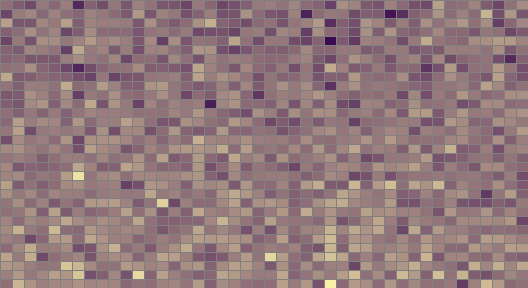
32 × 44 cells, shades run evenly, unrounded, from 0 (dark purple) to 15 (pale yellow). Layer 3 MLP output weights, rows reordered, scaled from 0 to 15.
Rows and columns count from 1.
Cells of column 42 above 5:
26
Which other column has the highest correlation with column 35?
32
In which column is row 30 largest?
6
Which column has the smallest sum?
25
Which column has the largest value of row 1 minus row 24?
37
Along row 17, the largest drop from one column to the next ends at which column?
39
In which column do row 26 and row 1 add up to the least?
7
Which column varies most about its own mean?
28
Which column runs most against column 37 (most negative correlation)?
11
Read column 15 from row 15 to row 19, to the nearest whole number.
9 7 9 5 6
